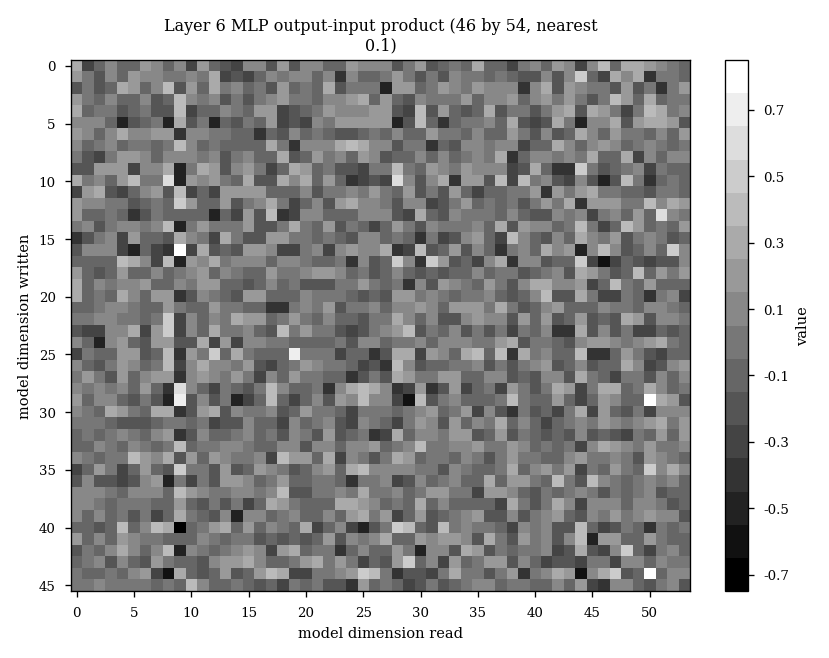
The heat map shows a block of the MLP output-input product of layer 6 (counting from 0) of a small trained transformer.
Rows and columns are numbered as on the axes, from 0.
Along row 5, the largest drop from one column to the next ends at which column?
28
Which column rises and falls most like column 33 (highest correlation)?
46
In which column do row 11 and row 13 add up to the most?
51
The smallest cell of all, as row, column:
40, 9
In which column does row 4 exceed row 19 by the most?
45
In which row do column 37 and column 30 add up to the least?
15
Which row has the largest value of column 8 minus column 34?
23
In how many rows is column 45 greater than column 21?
16
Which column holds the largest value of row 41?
44
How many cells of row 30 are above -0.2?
41
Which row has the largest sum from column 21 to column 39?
33
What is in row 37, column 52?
-0.1
